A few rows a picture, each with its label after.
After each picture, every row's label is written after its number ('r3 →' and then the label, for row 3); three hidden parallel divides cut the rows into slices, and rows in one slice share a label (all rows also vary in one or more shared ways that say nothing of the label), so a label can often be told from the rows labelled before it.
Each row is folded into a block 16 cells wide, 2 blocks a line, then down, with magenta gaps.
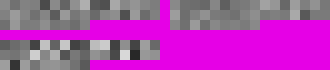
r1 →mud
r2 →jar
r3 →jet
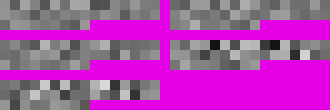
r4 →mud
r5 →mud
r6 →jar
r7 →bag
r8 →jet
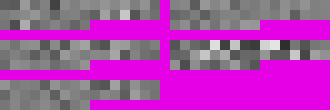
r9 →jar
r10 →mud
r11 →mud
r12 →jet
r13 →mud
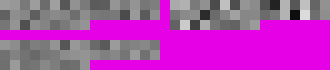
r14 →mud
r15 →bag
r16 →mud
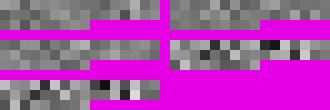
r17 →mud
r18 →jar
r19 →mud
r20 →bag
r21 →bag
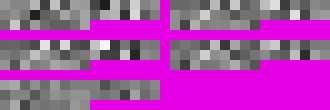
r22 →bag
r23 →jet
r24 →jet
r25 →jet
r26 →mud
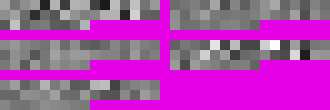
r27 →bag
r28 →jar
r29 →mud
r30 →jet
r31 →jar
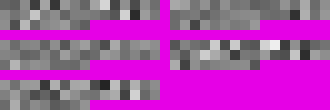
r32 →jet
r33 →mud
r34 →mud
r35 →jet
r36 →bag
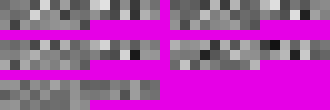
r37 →jet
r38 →jet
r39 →jet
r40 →bag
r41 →mud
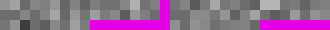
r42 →mud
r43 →jar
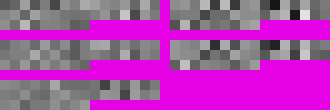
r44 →jar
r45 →bag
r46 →jar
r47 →bag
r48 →mud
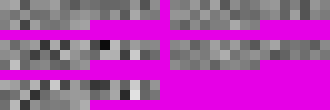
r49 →mud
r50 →jar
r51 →bag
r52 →jar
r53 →bag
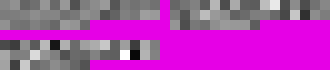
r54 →jar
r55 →jet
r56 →jet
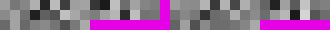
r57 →bag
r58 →bag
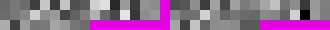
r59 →jet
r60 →jet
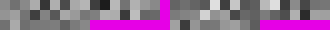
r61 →bag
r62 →jet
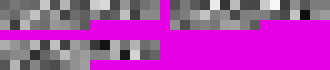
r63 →jet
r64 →jet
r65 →bag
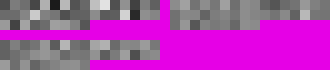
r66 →jet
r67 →mud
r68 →jar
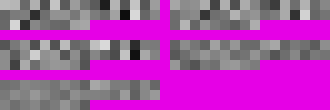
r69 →bag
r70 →bag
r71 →jet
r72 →jar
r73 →jar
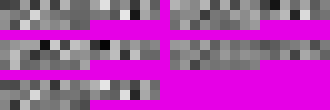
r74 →jet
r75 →bag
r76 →bag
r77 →mud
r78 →jet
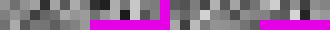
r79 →bag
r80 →jet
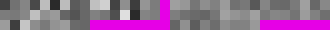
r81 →jet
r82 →mud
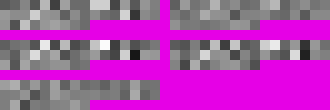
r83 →jet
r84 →jar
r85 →jet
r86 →jet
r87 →mud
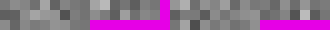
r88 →jar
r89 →mud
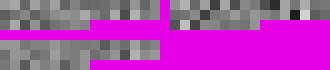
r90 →mud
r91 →bag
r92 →mud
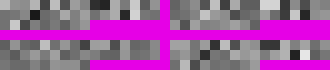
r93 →bag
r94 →jet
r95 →jar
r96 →bag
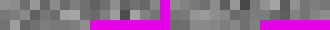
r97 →mud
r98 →jar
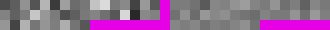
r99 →jet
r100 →jar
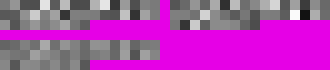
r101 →jet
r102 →jet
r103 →jar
